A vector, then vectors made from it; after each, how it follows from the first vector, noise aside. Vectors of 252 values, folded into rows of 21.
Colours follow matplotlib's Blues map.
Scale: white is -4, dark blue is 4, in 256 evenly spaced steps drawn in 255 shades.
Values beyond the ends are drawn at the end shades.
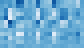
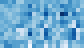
reversed, negated.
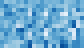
reversed.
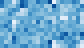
wrapped around.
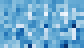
reversed.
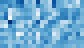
copied.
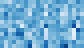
reversed.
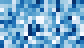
wrapped around, negated, scaled up.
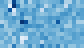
wrapped around, negated, partly zeroed.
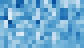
copied.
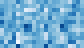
wrapped around.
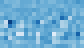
partly zeroed.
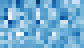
copied.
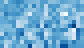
reversed.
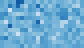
partly zeroed.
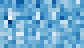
copied.
